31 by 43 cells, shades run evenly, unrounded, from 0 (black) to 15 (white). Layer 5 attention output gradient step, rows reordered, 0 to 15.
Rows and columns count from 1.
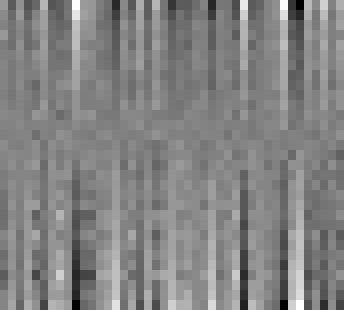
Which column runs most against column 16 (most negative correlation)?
23
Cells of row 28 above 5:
36
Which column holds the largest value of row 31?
38
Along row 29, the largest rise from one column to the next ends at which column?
37
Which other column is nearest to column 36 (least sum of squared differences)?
10
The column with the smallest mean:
31
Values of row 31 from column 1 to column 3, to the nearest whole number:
8 10 6
